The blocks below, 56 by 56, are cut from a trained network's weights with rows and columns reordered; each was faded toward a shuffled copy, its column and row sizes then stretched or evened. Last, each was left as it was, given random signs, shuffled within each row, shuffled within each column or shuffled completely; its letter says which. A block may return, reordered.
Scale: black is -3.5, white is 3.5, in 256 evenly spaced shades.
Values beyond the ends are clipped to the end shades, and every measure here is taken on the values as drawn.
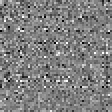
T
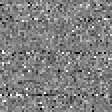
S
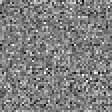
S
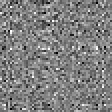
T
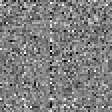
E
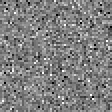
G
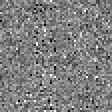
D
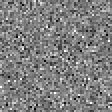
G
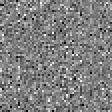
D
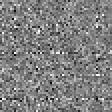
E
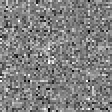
E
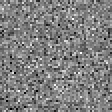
G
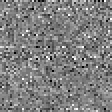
S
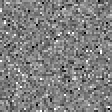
G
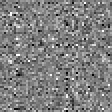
T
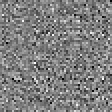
T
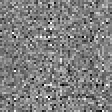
E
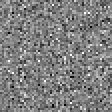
D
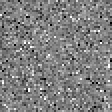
G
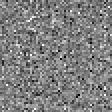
D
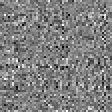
T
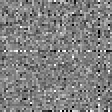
E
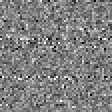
S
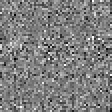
E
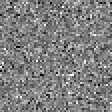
S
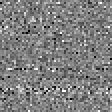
S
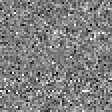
S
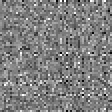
T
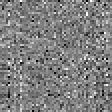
T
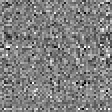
T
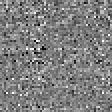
E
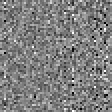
D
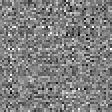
T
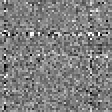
E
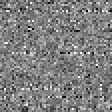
S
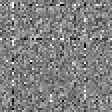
E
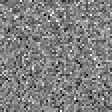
G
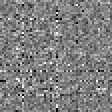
E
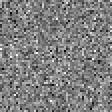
D
